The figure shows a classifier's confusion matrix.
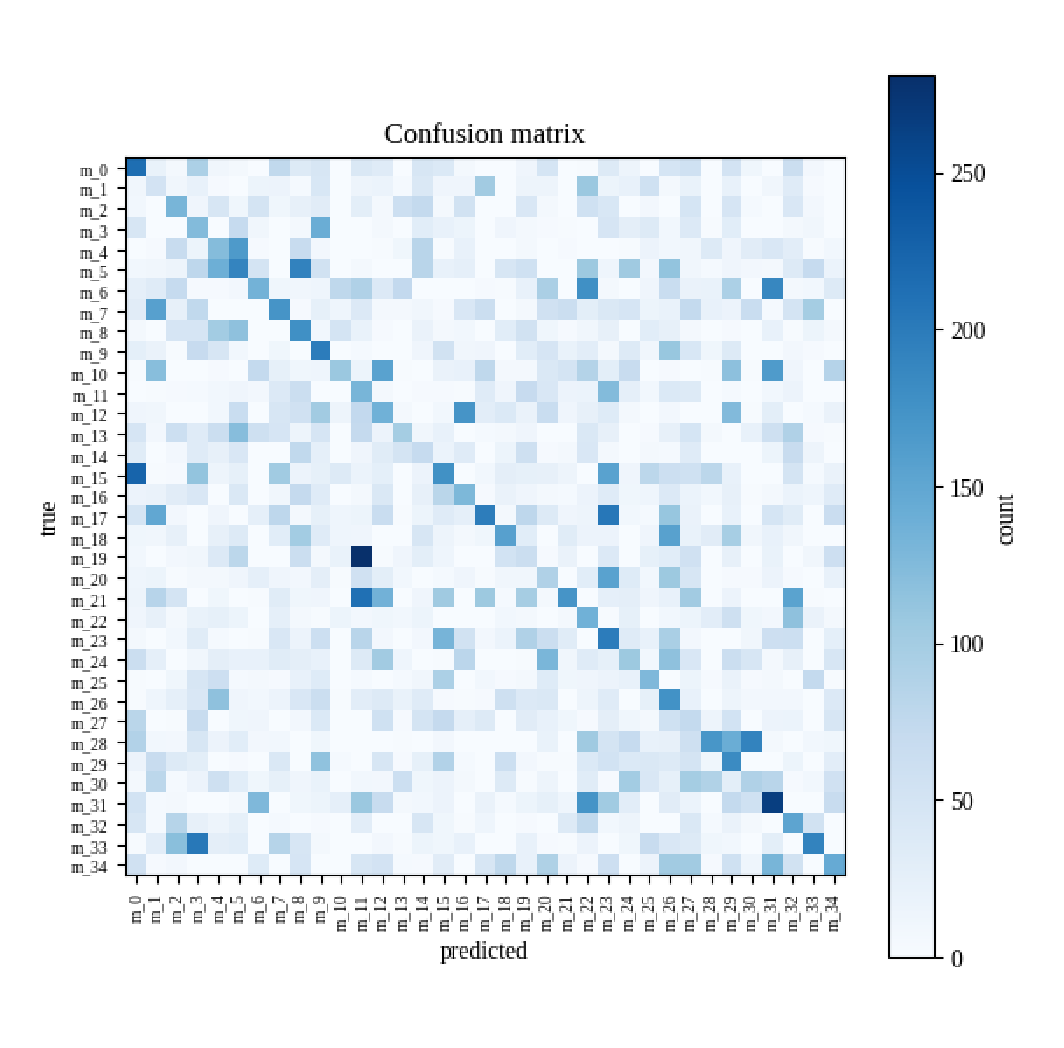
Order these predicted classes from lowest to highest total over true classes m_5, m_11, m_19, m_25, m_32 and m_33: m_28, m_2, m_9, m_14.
m_28, m_9, m_14, m_2
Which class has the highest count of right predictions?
m_31
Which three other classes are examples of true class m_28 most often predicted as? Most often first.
m_30, m_29, m_22
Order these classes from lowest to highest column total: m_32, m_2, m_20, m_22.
m_2, m_20, m_32, m_22
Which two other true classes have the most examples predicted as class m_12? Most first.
m_10, m_21
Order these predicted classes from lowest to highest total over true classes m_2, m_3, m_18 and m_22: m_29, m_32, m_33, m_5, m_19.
m_33, m_19, m_5, m_32, m_29
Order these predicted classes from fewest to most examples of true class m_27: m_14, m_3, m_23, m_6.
m_6, m_23, m_14, m_3
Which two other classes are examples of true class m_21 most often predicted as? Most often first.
m_11, m_32
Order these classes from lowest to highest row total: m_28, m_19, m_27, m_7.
m_27, m_19, m_28, m_7
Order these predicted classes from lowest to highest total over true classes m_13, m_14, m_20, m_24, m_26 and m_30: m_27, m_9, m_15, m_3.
m_15, m_3, m_9, m_27
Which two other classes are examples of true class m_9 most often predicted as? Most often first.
m_26, m_3
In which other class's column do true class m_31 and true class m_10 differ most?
m_1
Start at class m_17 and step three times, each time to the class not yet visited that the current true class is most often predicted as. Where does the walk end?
m_0
